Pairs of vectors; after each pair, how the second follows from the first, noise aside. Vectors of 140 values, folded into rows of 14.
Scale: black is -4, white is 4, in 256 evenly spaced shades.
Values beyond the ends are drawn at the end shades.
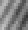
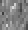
wrapped around, negated, partly zeroed.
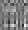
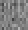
reversed, negated, shrunk.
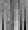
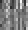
wrapped around, negated.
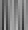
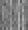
wrapped around, negated, shrunk.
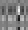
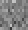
wrapped around, partly zeroed.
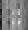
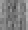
reversed, negated, shrunk.
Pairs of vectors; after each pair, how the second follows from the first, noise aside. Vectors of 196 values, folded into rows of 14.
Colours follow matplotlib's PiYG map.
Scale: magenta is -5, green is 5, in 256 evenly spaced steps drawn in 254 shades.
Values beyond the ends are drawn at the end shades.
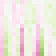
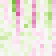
reversed.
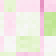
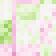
reversed.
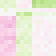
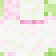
wrapped around, negated, partly zeroed.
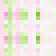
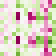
reversed, negated, scaled up.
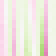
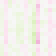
wrapped around, shrunk.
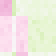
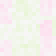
wrapped around, shrunk.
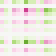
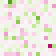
shuffled.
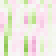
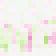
wrapped around, negated, partly zeroed.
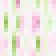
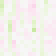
wrapped around, shrunk.
